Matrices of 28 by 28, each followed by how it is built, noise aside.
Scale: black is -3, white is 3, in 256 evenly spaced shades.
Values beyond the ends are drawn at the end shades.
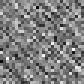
Toeplitz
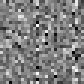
uneven columns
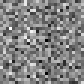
repeating rows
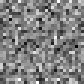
repeating columns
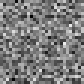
repeating columns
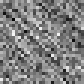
Toeplitz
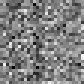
repeating rows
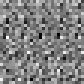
repeating columns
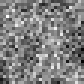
smooth
